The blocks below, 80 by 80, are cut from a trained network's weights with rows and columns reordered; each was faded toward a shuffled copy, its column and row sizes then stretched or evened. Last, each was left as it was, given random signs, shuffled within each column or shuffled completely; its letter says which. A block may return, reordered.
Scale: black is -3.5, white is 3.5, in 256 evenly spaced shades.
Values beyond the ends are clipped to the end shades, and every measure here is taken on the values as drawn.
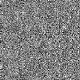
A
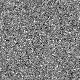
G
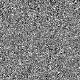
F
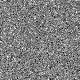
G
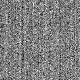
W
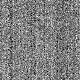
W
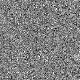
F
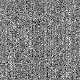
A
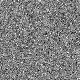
G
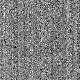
W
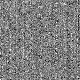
W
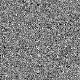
A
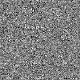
F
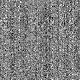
A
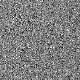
F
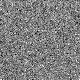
G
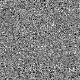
F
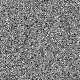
G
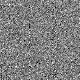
W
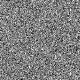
W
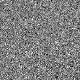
A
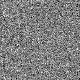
W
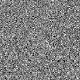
A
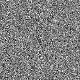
W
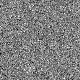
G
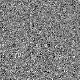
A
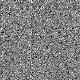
F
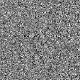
A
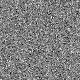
G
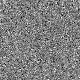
G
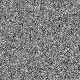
G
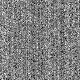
W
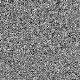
F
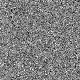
G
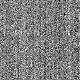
A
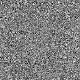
F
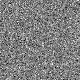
G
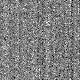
W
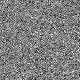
W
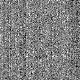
A
